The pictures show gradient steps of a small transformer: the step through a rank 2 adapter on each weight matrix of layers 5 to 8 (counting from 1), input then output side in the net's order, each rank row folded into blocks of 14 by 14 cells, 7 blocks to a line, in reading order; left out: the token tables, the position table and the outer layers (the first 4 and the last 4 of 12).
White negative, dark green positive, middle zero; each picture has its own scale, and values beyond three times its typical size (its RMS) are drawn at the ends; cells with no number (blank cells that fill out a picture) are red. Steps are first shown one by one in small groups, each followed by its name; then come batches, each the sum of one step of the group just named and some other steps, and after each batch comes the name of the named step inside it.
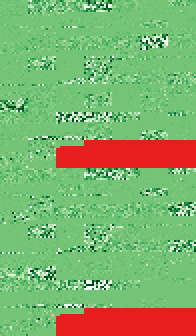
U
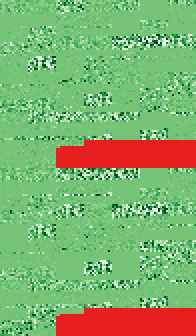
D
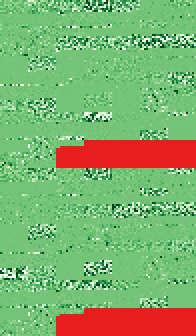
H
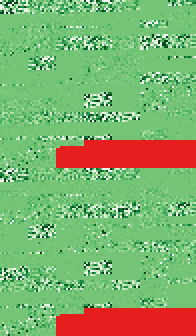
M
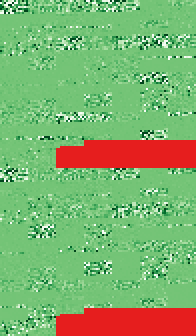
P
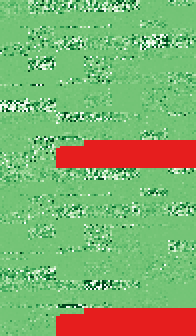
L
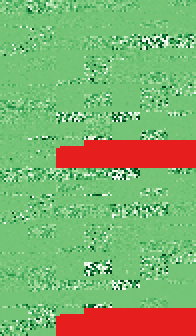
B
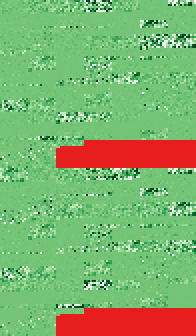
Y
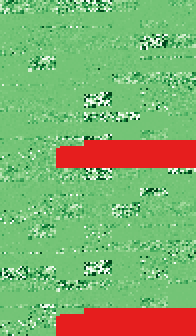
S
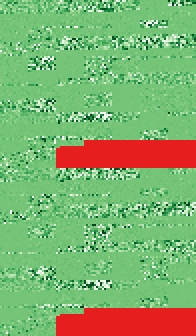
U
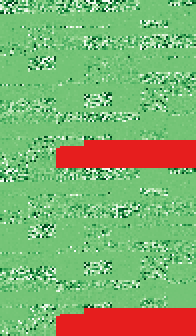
M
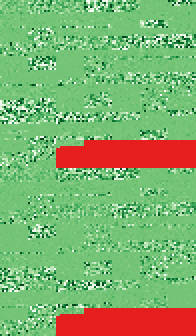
L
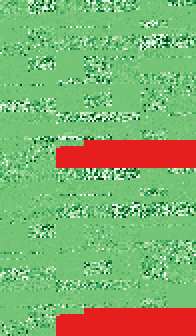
L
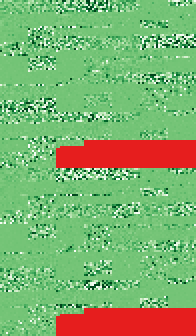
H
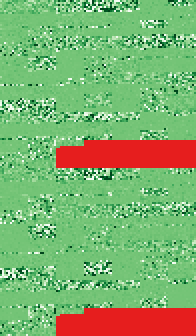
H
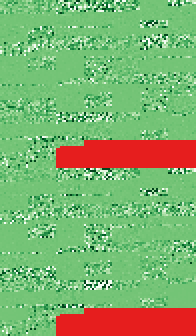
U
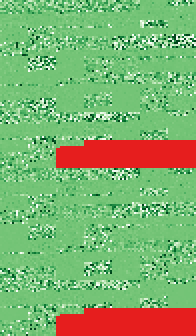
B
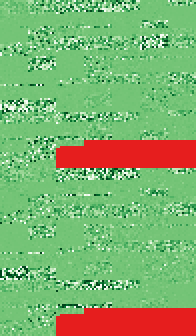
L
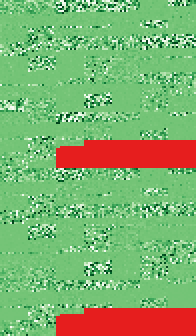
B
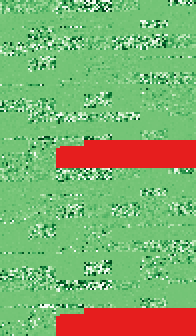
S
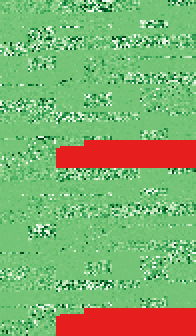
D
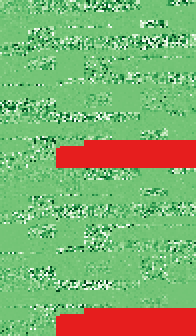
U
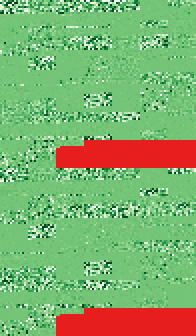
M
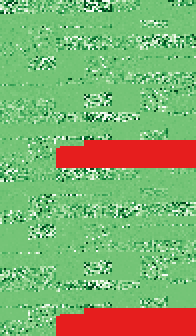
M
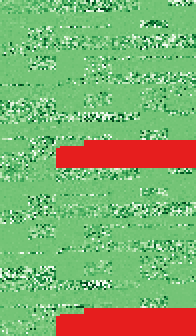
Y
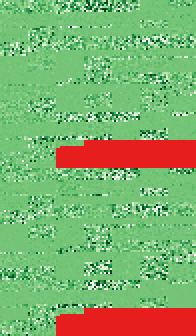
B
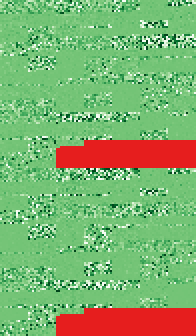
B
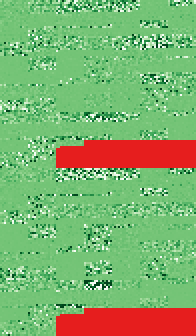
L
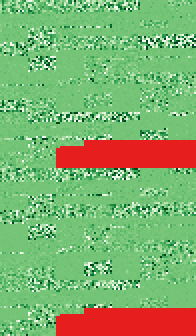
B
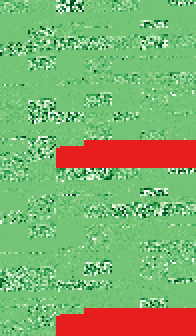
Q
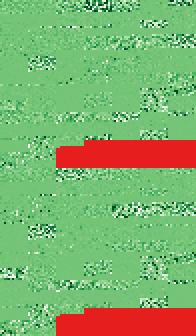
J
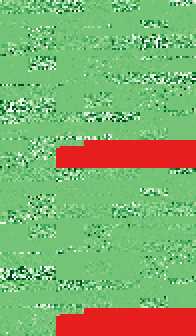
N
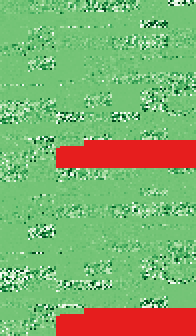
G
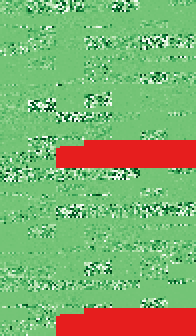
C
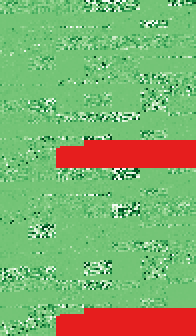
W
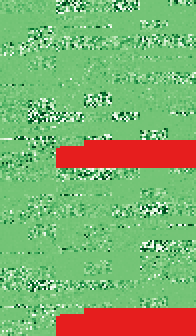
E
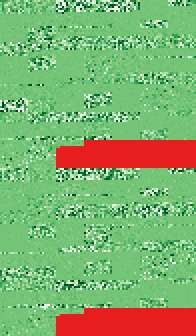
Q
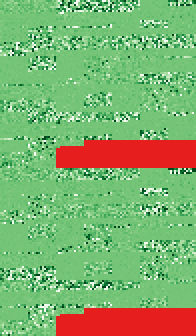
E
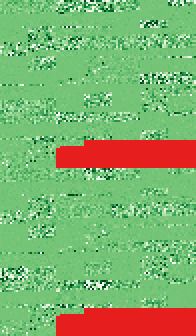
G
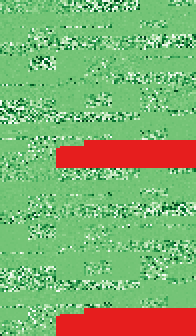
J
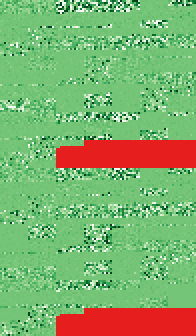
W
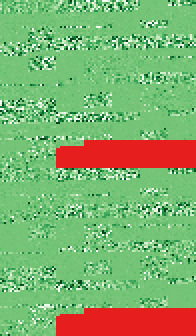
C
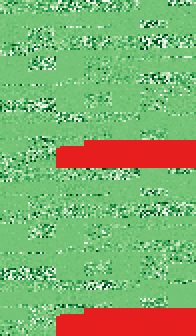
C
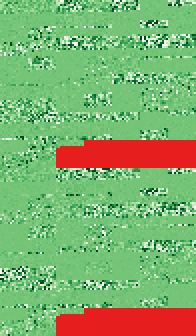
E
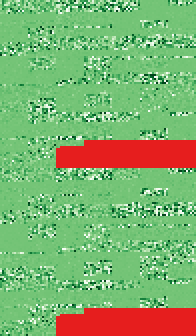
Q
